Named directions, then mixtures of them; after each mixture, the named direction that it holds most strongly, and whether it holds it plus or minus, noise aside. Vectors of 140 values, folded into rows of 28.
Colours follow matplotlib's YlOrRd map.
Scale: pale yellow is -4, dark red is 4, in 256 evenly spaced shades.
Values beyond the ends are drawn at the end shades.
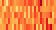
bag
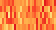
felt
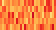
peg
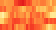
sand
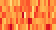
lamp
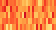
bag, minus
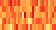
lamp, minus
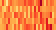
bag, plus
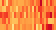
bag, plus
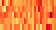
bag, plus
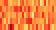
lamp, plus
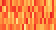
peg, minus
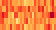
peg, minus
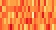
peg, minus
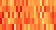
felt, minus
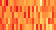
bag, minus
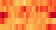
sand, minus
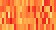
felt, plus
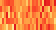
felt, plus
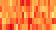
lamp, plus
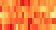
sand, plus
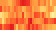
sand, plus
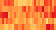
sand, minus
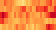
sand, minus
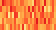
peg, minus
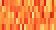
peg, minus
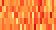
peg, minus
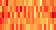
bag, minus
